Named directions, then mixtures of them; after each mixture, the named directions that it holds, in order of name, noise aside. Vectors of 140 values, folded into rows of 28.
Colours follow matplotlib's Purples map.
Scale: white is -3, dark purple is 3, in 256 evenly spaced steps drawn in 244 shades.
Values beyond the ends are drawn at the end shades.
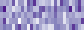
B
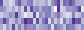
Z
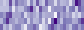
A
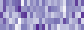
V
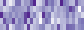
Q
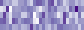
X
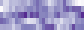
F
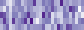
Q, X.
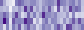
Q, X, Z.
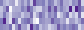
B, X.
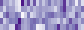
V.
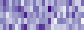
A, V.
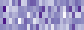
B, V, Z.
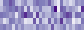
Z.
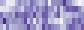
F, Q, Z.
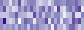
B, V, Z.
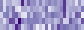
V.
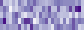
B, X, Z.
